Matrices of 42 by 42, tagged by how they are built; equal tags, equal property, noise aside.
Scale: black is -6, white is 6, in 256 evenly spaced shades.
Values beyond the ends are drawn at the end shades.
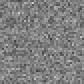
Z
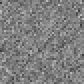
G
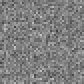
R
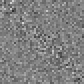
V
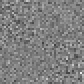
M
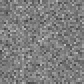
R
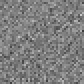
G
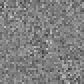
M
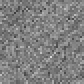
G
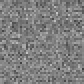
Z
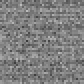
Z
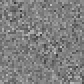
M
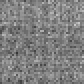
Z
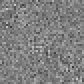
M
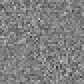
M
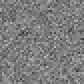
G
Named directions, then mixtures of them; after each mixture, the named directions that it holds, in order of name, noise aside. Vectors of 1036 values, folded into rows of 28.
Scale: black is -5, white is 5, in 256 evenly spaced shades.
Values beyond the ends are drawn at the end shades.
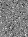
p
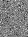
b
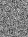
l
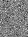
b.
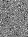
b.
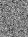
l, p.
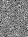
b.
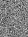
b, l.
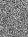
b, l.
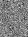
b, p.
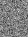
l.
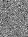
b.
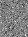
p.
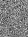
b, l.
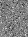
p.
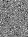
b.
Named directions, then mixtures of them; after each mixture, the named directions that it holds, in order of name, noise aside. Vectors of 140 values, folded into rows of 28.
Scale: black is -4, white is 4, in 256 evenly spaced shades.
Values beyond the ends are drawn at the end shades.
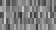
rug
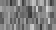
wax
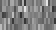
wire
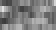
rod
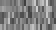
wax, wire.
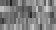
rod, wax.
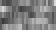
rod.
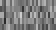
rug.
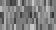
rug, wax.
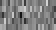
rug, wire.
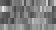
rod, wire.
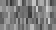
wax.
